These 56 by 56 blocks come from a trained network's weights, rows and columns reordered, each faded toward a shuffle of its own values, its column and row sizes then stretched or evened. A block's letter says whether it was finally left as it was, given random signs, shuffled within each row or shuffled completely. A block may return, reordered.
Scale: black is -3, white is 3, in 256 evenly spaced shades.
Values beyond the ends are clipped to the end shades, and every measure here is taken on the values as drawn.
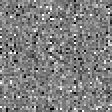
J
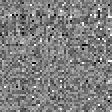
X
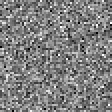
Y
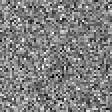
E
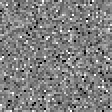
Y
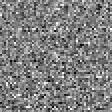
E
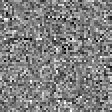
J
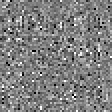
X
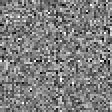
J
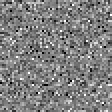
E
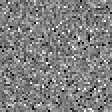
Y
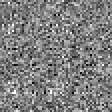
X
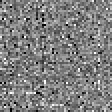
J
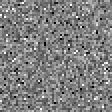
Y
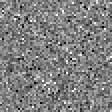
Y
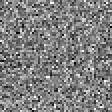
Y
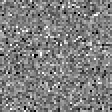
E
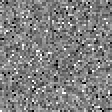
Y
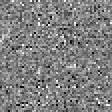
J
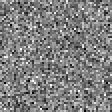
Y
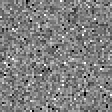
Y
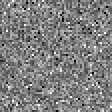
Y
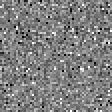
E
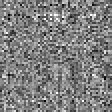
X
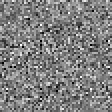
J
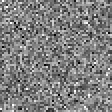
Y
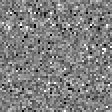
E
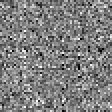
J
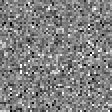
J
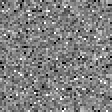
E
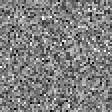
Y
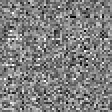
X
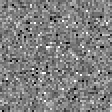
E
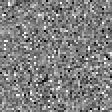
Y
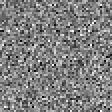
E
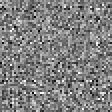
J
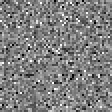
E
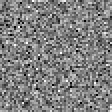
Y
